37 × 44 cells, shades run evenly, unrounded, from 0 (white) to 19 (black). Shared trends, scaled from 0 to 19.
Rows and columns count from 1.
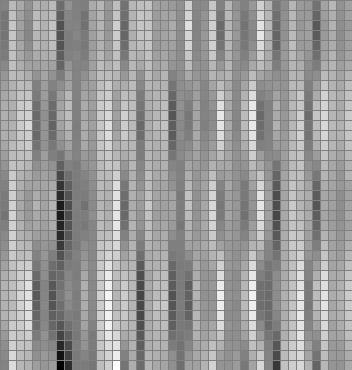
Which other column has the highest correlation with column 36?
37
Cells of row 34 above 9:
12
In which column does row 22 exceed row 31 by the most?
28
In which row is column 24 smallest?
3
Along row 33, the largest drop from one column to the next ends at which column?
19
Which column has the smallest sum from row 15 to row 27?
15
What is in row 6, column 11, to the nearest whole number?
10
